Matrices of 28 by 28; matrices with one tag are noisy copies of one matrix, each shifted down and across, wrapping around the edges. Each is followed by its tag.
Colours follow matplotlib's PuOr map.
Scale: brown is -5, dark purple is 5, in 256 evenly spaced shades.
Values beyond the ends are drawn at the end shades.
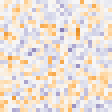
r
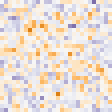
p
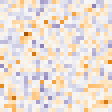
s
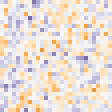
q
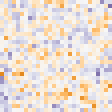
s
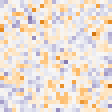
s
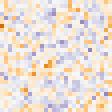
q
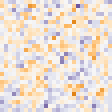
r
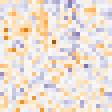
s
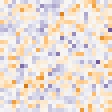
q
